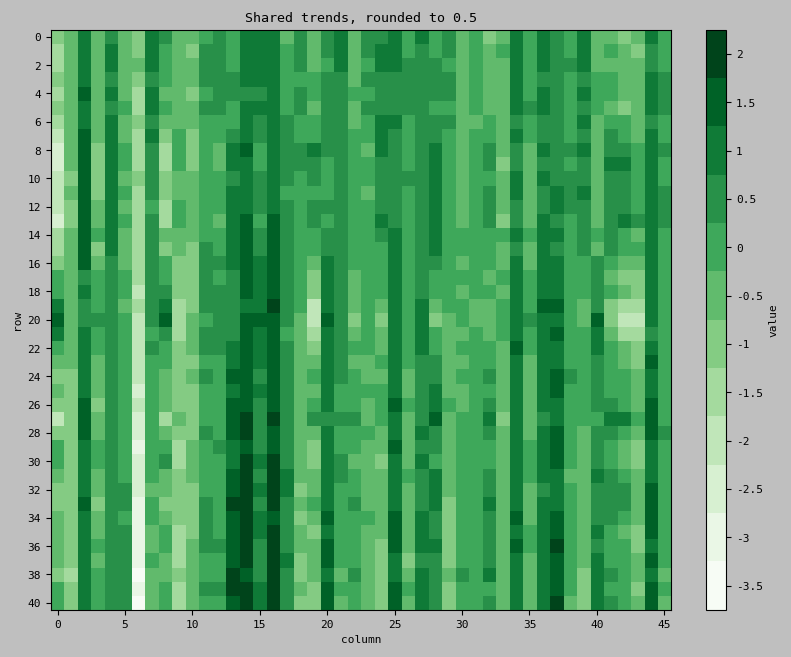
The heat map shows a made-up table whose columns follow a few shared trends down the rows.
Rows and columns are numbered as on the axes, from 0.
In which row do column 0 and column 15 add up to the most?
20
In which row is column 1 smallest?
38
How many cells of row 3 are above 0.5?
6
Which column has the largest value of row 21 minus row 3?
0
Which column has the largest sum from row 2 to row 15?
2
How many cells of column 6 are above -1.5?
6
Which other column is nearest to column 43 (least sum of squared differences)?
19
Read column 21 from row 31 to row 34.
0.5 0 0 0
